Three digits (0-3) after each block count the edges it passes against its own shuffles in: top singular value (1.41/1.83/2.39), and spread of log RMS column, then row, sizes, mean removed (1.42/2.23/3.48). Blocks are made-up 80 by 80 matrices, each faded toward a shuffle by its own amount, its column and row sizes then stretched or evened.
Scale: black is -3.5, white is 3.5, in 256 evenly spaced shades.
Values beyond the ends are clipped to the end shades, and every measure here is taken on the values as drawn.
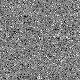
0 0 1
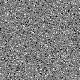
1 0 0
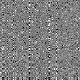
3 2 1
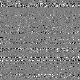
2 1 3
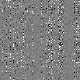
1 3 1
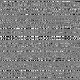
3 0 3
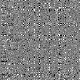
2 2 2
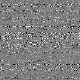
1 0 3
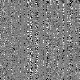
1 3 0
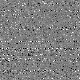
0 0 2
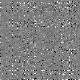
1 2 2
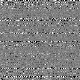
2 0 3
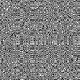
3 0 1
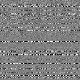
3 0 3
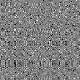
3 1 1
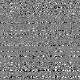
1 1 3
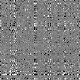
3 2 2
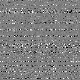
1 1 3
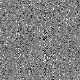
1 2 0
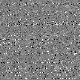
1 1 2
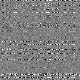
2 1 3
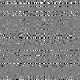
3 1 3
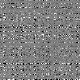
0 2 3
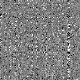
2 2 1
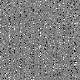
1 2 0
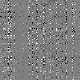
2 3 2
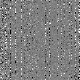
1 3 0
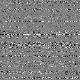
2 0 3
